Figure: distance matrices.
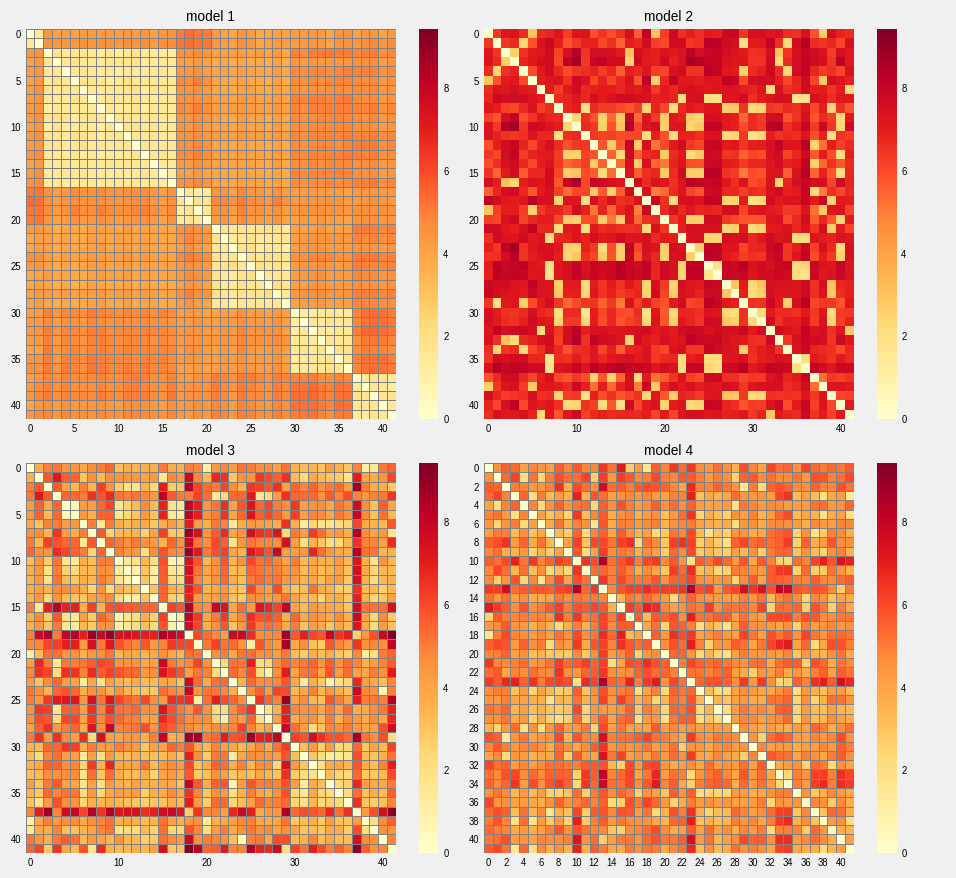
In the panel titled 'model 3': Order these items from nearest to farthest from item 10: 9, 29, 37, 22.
29, 9, 22, 37
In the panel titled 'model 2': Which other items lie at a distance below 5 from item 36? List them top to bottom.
7, 22, 25, 26, 35
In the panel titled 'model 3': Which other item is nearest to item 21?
3
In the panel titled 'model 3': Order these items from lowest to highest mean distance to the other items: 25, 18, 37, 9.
9, 25, 37, 18
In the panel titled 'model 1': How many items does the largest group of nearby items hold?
15
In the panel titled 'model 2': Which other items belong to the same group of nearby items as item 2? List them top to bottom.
3, 16, 33
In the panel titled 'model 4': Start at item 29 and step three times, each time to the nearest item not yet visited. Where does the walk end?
9
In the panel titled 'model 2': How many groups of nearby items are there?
8
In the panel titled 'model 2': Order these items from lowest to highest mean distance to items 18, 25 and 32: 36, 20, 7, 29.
7, 36, 20, 29
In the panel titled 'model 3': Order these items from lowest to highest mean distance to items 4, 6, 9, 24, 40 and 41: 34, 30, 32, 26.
34, 30, 32, 26
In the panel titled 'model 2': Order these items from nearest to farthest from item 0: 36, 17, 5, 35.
5, 17, 35, 36
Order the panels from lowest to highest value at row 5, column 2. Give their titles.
model 1, model 3, model 4, model 2
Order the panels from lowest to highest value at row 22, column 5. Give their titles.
model 1, model 4, model 3, model 2
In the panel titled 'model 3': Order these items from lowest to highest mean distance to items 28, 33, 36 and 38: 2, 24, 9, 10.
10, 24, 2, 9
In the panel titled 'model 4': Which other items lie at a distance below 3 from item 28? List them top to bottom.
1, 4, 6, 12
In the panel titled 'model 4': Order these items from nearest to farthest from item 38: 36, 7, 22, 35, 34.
7, 35, 36, 22, 34
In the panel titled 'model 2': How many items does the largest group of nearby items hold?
9
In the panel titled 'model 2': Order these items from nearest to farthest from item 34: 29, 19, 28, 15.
29, 15, 19, 28
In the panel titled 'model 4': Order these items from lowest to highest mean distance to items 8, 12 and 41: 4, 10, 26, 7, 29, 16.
26, 7, 4, 29, 16, 10
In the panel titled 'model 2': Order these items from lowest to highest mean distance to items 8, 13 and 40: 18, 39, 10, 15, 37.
15, 10, 39, 18, 37
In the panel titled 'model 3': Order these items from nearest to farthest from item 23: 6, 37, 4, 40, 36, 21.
6, 36, 40, 4, 21, 37
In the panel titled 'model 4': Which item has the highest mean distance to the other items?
13
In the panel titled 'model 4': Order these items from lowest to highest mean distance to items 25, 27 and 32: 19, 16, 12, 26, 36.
26, 36, 19, 12, 16
